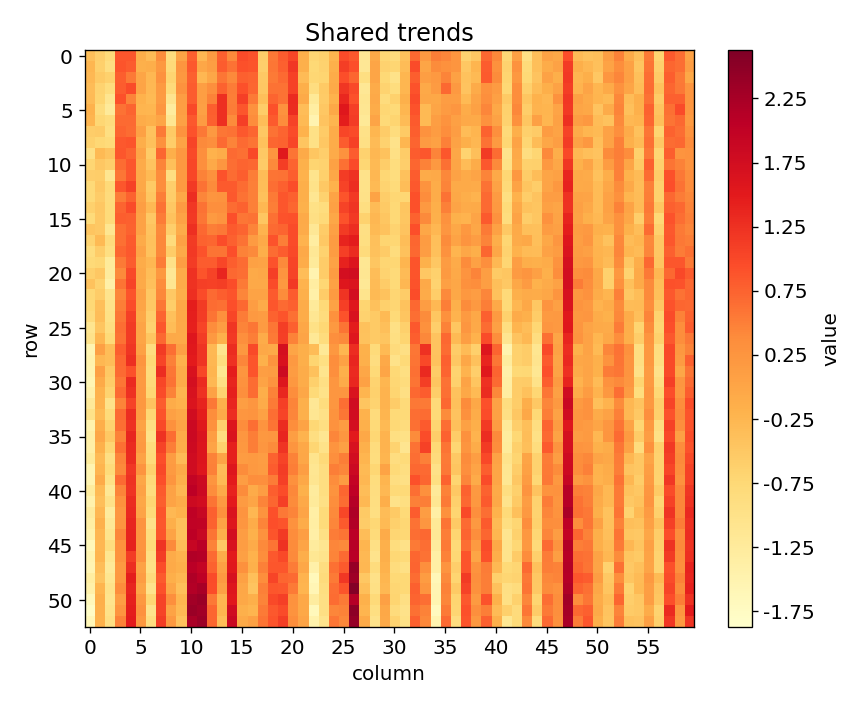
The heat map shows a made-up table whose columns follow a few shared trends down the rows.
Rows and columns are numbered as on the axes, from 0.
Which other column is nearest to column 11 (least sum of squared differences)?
14
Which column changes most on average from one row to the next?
13
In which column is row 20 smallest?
22
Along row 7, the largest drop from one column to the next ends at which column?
27
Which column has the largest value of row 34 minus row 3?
11
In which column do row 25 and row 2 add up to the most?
47
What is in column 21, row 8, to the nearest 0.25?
-0.5
